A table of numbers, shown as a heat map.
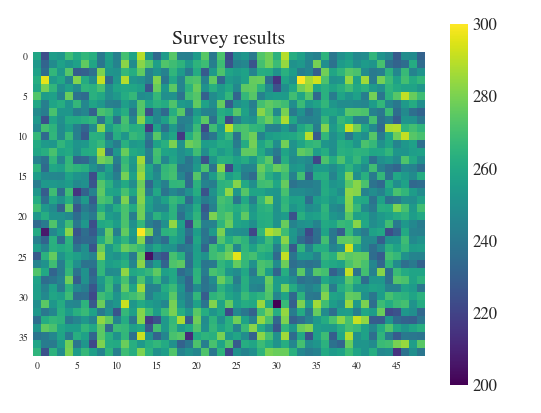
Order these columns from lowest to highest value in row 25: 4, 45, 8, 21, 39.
21, 4, 45, 39, 8
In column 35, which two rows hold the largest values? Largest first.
3, 31
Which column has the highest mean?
13
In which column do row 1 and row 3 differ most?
1
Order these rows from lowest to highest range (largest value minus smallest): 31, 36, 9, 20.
20, 36, 9, 31
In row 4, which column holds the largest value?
34
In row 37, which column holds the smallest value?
45
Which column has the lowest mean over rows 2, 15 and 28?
7
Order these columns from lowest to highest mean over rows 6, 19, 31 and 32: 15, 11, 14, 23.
15, 14, 23, 11
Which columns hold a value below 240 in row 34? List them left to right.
9, 14, 30
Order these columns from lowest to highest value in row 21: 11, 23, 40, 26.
26, 23, 11, 40
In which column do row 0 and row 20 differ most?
24
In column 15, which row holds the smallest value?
33
